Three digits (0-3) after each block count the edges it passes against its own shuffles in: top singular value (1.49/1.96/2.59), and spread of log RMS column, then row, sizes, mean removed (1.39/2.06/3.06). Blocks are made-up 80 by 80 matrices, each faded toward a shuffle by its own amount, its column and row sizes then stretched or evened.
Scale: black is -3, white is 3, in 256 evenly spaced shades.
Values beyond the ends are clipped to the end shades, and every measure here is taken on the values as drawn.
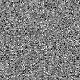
1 0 0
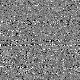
0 0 2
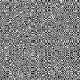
3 1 2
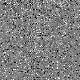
1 0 1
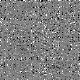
0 2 2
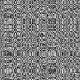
3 3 0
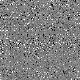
0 1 2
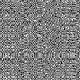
3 1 0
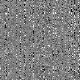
1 3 1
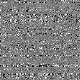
1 1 3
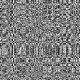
3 2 2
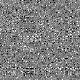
2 0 2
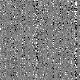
1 3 1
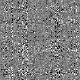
0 3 2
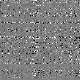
1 2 3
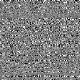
2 0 3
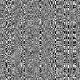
3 3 1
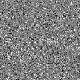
2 0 1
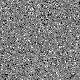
0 0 0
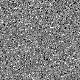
0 0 1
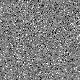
1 0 0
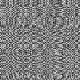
3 2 1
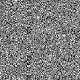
2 1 0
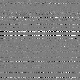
3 0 3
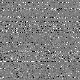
1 0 3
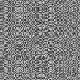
3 2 0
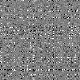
1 2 3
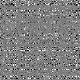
2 2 3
